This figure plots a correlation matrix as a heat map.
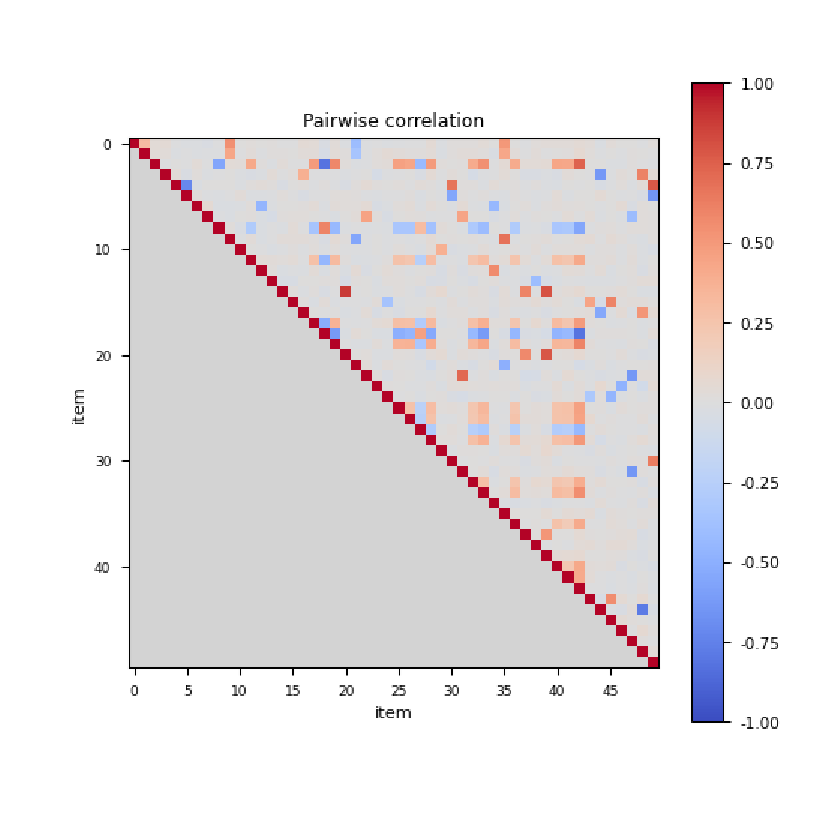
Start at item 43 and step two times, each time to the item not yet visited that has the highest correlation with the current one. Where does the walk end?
15
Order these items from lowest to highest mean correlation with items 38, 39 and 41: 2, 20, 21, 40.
21, 40, 2, 20
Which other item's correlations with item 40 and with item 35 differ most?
9
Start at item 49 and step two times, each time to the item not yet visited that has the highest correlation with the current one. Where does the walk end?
30
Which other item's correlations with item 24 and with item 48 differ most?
44
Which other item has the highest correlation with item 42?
2
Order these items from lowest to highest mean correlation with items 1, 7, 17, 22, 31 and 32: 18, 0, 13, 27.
18, 27, 13, 0
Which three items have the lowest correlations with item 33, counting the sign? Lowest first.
18, 8, 27
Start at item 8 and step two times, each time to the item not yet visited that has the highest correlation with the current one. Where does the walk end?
27
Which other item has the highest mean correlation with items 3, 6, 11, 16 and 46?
48
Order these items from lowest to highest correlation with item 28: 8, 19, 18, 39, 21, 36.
18, 8, 21, 39, 36, 19
